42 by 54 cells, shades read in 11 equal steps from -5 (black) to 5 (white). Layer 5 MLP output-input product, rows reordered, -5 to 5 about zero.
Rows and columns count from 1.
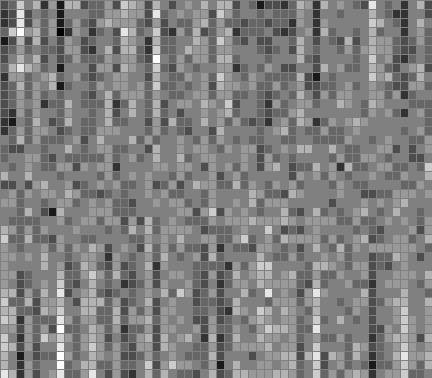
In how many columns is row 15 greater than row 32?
22
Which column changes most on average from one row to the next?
2
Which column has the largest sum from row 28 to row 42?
8
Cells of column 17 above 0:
18
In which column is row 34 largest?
1
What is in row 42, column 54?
0
